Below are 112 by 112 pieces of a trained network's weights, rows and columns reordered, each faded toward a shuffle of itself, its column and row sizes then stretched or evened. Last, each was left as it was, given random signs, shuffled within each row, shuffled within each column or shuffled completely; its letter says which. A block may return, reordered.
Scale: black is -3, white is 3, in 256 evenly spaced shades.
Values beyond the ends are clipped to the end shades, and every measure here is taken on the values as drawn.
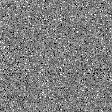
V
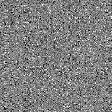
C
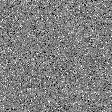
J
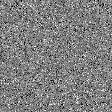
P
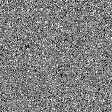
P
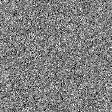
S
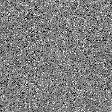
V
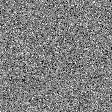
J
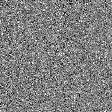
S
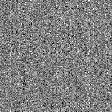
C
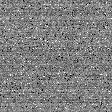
P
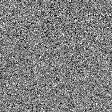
P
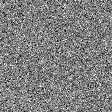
J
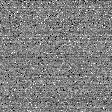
P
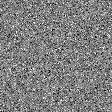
P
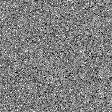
P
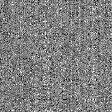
C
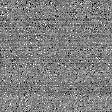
C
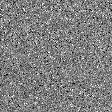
P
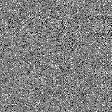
C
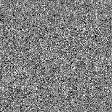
C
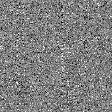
C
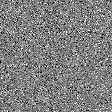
P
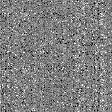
C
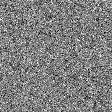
J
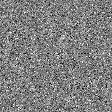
P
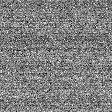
P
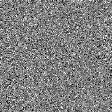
C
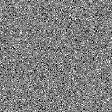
C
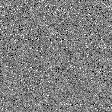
P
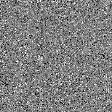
V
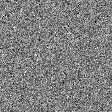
S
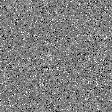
V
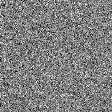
S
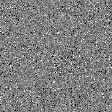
V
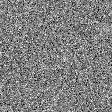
J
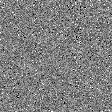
S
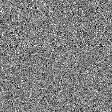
V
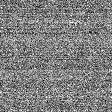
P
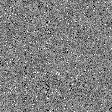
S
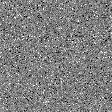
P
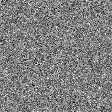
S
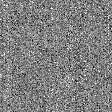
S
